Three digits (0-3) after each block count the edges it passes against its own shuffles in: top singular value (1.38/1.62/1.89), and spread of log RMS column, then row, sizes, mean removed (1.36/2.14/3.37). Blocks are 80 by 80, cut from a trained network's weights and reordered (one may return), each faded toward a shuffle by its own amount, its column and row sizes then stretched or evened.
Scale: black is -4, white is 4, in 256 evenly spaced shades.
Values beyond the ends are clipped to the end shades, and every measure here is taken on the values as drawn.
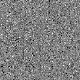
1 1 0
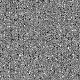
0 0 1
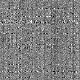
2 1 2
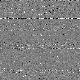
3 0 2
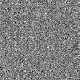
1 1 1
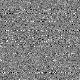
0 0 2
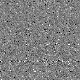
0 1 1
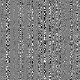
3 3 1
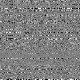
2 0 3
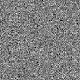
2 1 0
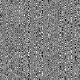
3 3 0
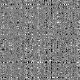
2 2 2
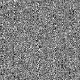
1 2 0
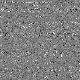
0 0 2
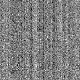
3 1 1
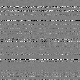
3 0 3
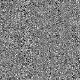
0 2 0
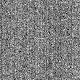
1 0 0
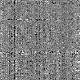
3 2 2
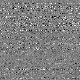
0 0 3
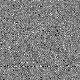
1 1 1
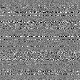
3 0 3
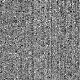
2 0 1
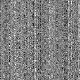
3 2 0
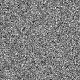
1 0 0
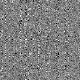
1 2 1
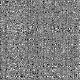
1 1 2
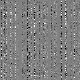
2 3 1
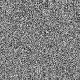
2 0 0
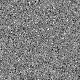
0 0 0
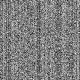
3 0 0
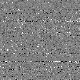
1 0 2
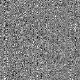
1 2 0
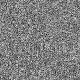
1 0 0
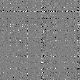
2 2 2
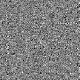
1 1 1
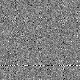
3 1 1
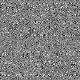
0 0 2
